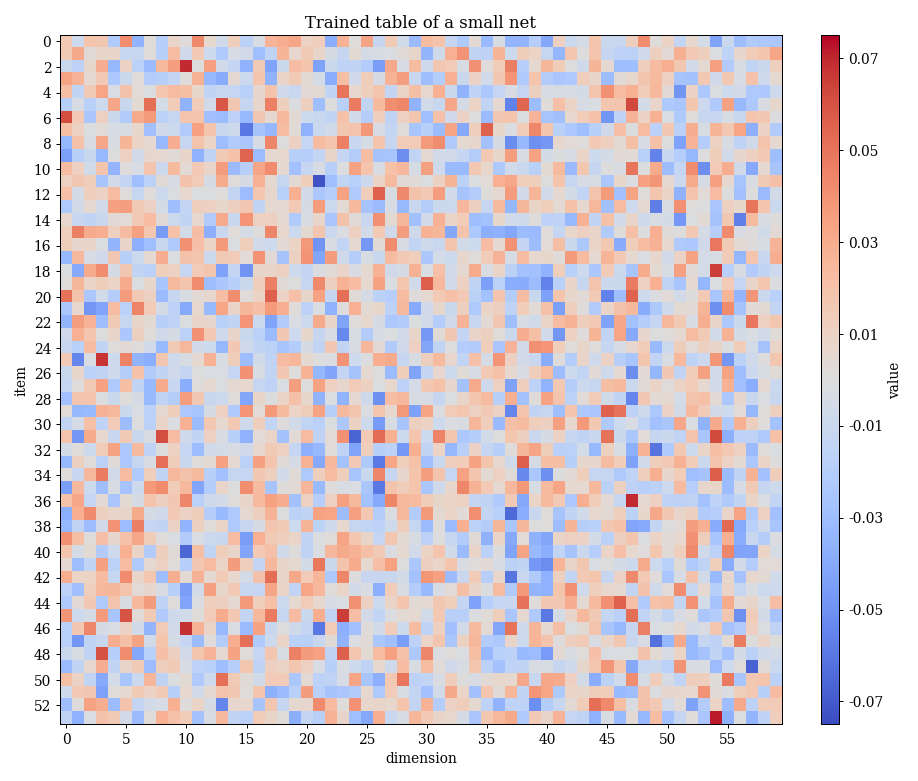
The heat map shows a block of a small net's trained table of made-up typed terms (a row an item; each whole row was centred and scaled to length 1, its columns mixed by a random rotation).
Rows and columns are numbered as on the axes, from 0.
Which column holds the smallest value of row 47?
49
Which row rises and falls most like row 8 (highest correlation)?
19
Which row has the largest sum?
44
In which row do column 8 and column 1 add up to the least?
24
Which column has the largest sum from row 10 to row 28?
11
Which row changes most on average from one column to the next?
5
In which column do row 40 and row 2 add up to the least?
15
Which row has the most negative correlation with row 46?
29
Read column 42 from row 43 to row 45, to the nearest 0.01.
0.04 0.03 0.01
